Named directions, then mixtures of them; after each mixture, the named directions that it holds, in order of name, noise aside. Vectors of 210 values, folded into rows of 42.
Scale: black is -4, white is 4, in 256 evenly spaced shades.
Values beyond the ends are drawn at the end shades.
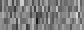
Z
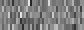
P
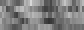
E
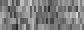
E, Z.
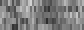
E, Z.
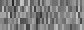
P, Z.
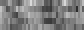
E.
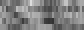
E.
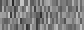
P, Z.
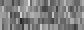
E, P.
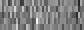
Z.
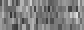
E, Z.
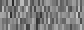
P, Z.
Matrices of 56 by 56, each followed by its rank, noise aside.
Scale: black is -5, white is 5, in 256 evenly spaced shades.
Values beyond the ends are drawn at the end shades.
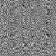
four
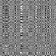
three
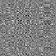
four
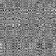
six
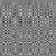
two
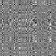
four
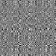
four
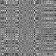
two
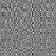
four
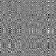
three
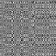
three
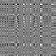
two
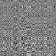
four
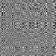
three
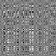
three
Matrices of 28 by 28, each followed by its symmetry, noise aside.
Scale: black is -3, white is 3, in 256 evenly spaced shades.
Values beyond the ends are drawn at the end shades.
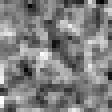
antisymmetric.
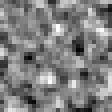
antisymmetric.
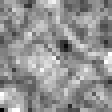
symmetric across the other diagonal.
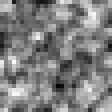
symmetric.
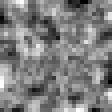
antisymmetric.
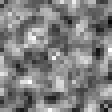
symmetric.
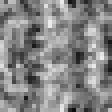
mirrored top to bottom.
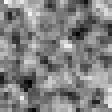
symmetric across the other diagonal.
